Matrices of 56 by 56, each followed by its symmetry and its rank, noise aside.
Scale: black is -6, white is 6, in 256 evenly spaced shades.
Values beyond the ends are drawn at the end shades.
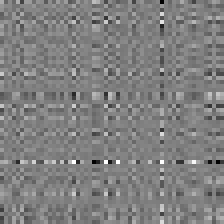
no symmetry, rank two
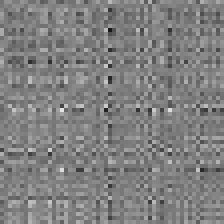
no symmetry, rank three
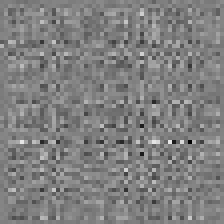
no symmetry, rank three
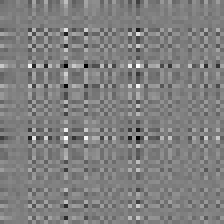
symmetric, rank one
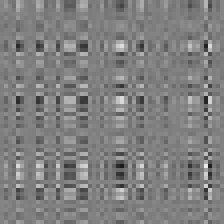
no symmetry, rank one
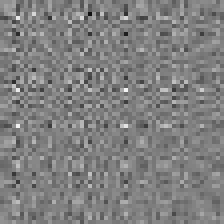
no symmetry, rank three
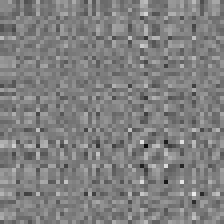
symmetric, rank three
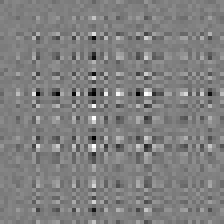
symmetric, rank one
